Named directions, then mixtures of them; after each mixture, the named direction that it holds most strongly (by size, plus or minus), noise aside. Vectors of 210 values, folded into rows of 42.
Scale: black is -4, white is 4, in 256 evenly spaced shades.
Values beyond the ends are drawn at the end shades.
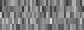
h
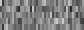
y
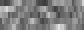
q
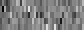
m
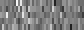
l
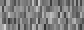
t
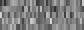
h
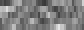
q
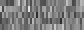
h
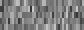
y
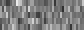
l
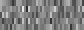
h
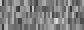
y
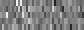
l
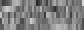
q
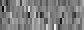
m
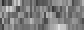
q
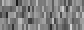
l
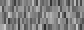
t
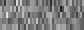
l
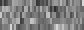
q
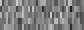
y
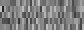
h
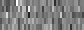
l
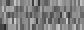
t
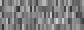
y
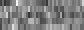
q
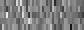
l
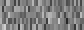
t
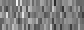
l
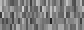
h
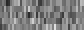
m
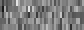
m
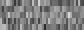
t
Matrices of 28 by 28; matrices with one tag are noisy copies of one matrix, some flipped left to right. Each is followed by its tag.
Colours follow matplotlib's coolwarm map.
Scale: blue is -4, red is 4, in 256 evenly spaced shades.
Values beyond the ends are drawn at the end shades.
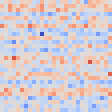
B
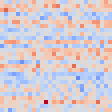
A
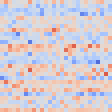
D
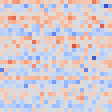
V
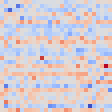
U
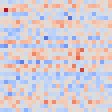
A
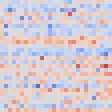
U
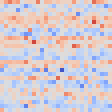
V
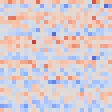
V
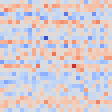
A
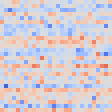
U
